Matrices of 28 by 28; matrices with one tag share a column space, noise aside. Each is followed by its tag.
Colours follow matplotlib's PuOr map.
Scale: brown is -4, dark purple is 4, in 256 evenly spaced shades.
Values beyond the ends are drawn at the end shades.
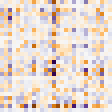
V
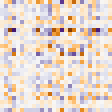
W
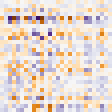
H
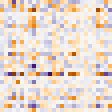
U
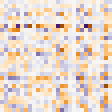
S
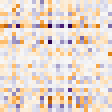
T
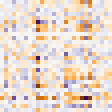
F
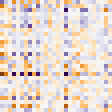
U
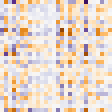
W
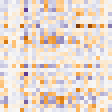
T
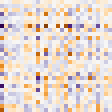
S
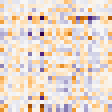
H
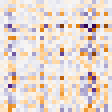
S
